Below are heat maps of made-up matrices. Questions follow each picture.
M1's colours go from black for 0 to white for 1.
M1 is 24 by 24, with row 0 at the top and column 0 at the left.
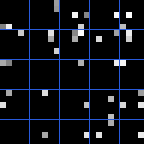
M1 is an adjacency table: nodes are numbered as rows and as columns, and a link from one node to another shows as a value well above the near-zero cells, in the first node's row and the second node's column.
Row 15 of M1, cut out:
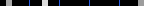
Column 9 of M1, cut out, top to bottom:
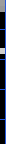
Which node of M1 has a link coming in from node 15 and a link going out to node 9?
node 1
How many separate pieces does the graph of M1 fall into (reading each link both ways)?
2
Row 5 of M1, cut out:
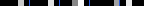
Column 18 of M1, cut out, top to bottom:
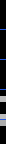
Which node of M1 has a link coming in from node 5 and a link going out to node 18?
node 19
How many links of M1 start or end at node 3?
1
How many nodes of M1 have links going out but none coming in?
8
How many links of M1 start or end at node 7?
2
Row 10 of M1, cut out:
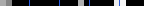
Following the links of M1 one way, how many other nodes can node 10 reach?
7
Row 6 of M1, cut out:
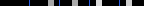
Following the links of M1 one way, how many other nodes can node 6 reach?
6
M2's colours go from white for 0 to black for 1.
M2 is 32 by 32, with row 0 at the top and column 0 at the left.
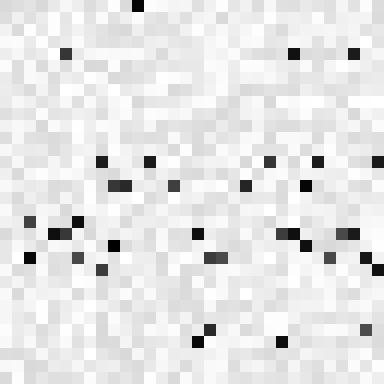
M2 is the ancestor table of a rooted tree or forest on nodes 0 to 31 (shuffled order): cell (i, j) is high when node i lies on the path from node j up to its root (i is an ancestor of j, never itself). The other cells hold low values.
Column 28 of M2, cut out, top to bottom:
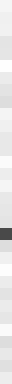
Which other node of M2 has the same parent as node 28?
4
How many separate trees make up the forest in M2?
8
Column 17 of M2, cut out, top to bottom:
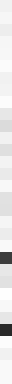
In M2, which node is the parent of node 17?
27
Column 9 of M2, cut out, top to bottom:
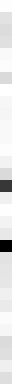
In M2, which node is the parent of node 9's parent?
15
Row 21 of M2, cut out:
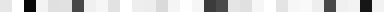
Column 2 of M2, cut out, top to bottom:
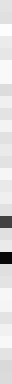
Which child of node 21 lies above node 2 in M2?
18
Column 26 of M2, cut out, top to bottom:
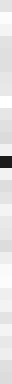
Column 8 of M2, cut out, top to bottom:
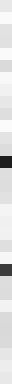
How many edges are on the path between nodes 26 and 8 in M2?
3
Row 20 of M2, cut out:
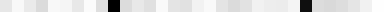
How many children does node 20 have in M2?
2
